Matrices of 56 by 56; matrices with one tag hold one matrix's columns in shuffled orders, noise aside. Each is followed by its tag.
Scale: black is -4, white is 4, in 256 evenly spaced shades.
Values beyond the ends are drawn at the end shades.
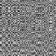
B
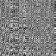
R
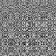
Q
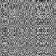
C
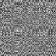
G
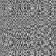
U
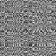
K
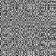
U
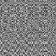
B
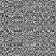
K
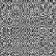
C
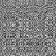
Q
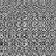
Q
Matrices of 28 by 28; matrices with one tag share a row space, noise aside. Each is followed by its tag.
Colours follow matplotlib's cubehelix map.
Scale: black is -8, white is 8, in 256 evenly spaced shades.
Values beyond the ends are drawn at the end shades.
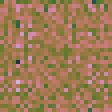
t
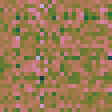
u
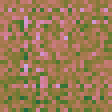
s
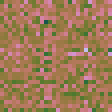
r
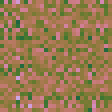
t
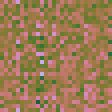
u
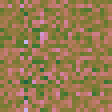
s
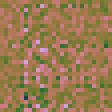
s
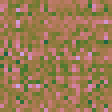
t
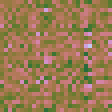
r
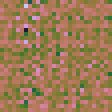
s
